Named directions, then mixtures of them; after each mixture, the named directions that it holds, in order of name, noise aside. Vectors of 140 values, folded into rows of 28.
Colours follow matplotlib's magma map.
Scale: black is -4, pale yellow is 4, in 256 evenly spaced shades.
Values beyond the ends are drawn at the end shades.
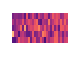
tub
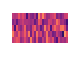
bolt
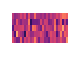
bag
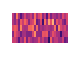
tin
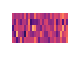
bag.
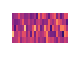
bolt, tub.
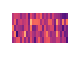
bag.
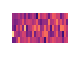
bolt, tub.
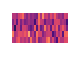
bolt, tin.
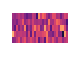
bolt, tub.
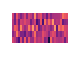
bag, tin.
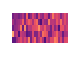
tub.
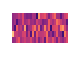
bolt, tub.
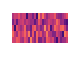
bolt.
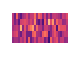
tin, tub.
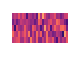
bolt.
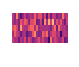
tin.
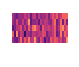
bag, tub.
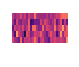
bag.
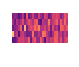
tub.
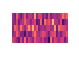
bag, tin.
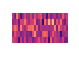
tin.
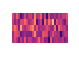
tin.
